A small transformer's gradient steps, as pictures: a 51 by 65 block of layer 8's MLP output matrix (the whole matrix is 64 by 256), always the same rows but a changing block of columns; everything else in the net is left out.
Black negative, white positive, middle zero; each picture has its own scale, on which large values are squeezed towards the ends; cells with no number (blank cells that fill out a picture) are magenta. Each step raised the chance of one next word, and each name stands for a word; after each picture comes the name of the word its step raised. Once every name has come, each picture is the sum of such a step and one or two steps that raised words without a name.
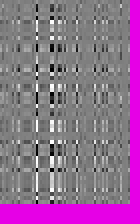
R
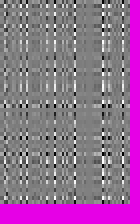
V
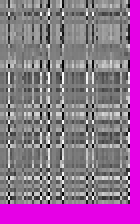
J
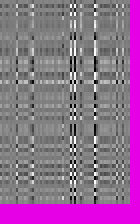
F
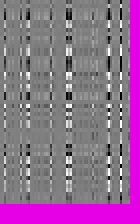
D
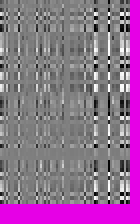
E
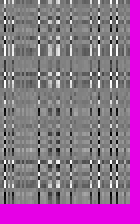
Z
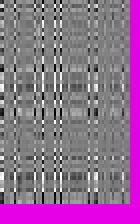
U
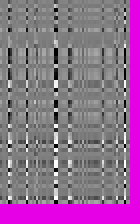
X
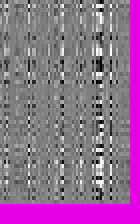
F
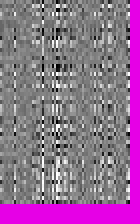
V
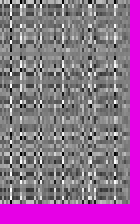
V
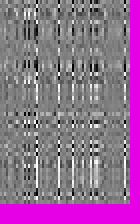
J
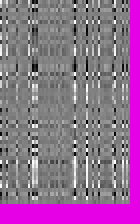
Z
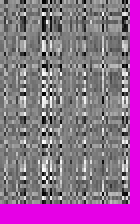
E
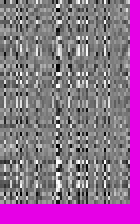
Z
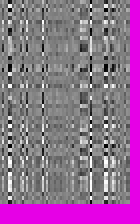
R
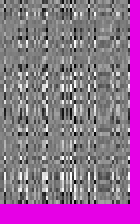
U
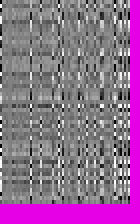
D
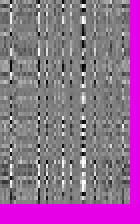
F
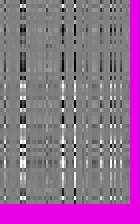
X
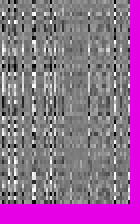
E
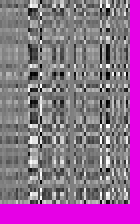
X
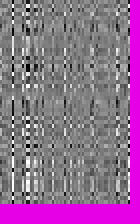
E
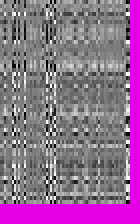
J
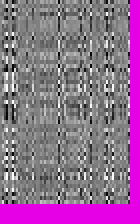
U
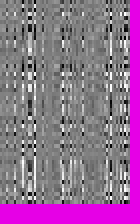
E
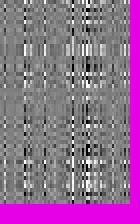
Z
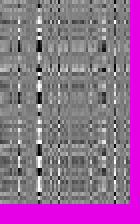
R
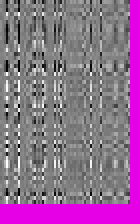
J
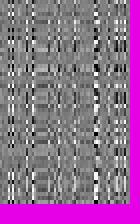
R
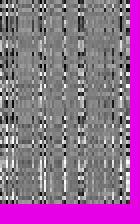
X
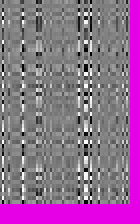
R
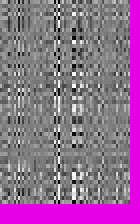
V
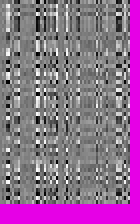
F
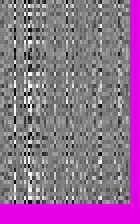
V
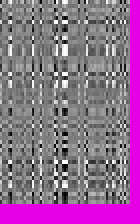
Z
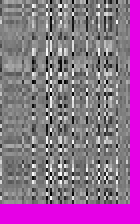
F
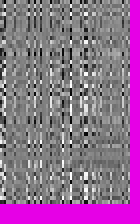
X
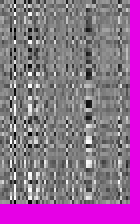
X
